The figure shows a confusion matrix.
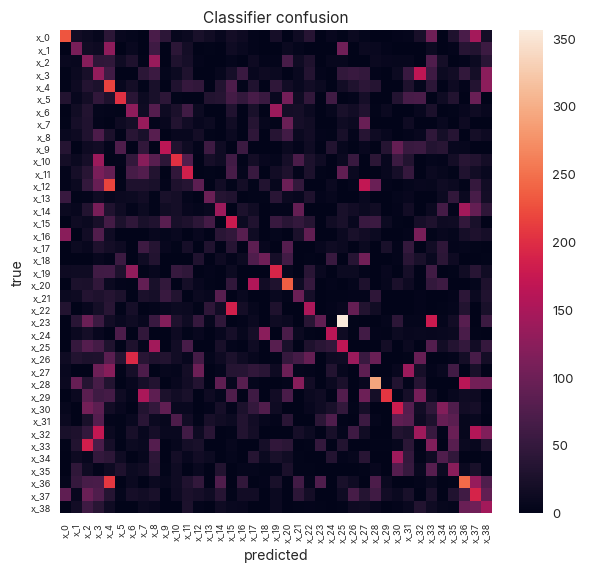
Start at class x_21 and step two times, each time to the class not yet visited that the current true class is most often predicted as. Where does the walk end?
x_36
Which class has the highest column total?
x_3
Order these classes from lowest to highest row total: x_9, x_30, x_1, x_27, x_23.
x_1, x_9, x_27, x_30, x_23
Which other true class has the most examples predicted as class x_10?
x_31
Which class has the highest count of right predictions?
x_28
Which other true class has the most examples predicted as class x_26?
x_22
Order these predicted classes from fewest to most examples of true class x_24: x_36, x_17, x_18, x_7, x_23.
x_23, x_17, x_7, x_36, x_18
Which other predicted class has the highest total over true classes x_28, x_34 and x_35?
x_30
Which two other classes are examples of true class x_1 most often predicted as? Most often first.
x_4, x_25
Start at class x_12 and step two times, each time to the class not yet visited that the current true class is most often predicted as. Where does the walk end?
x_38
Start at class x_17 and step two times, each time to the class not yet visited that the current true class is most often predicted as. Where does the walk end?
x_7
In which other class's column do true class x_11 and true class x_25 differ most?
x_8
